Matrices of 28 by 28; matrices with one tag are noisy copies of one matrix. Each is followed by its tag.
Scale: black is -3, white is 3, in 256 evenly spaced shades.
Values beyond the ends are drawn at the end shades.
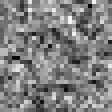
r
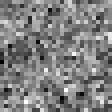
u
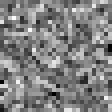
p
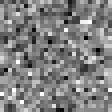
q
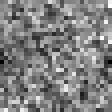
u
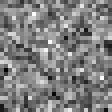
p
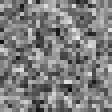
r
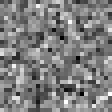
r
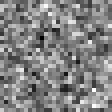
r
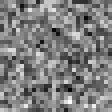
r
